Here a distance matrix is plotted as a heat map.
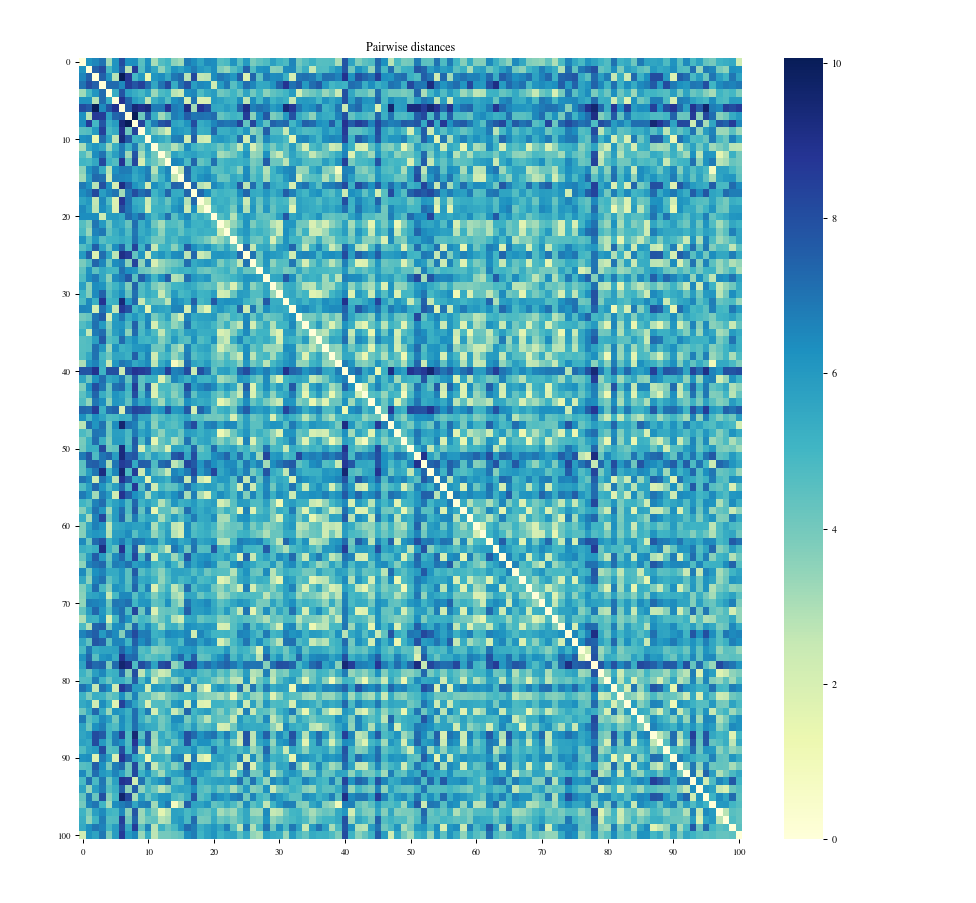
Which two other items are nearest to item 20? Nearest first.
3, 23
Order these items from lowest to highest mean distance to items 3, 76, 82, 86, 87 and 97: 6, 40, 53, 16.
53, 16, 40, 6
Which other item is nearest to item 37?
44
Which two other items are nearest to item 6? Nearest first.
45, 40
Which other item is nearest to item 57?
30
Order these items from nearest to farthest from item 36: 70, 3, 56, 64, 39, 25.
70, 25, 39, 56, 64, 3
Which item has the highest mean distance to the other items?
6
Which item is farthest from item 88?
8
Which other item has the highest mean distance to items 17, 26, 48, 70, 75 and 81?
78
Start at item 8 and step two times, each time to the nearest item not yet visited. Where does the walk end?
95
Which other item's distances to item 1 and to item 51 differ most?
77
